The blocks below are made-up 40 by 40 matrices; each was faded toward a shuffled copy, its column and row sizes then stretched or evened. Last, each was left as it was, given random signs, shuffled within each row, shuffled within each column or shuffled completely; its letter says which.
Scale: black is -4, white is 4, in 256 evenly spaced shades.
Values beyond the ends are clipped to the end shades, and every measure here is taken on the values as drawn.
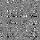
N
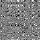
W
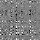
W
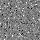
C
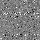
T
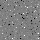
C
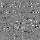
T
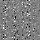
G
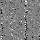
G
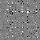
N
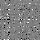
N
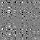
W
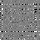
W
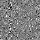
G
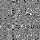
W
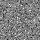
C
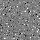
C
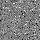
C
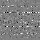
T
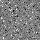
C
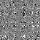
N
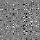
N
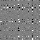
W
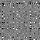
N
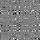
W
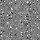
G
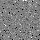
C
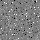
C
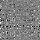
N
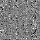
G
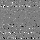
T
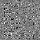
N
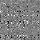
N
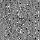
G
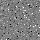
C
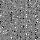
G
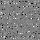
T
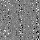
G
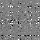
N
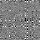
W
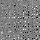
N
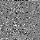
N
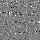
T
